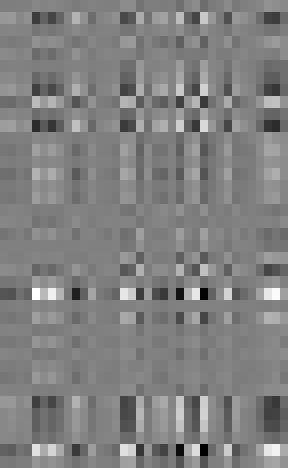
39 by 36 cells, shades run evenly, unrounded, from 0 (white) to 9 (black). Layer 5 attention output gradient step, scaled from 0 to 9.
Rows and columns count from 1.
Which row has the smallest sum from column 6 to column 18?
25
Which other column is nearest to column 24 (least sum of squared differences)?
8
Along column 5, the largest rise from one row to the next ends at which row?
26
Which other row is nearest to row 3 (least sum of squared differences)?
18
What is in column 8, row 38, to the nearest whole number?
3
